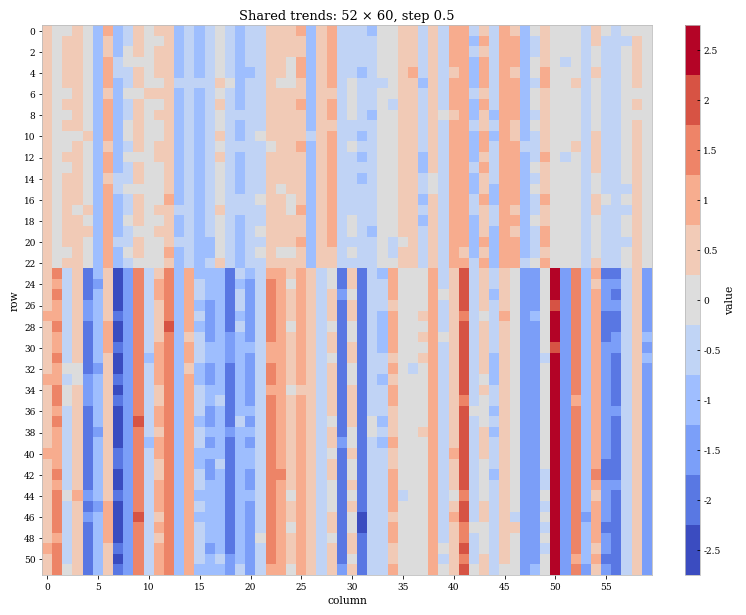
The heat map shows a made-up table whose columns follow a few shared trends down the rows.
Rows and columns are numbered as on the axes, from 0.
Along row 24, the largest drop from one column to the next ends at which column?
51
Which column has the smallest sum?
7
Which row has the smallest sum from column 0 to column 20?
32
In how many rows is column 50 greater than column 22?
29
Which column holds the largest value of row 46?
50
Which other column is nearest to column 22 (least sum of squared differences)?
12
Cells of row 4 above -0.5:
36
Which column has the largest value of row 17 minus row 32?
4
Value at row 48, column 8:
-1.5
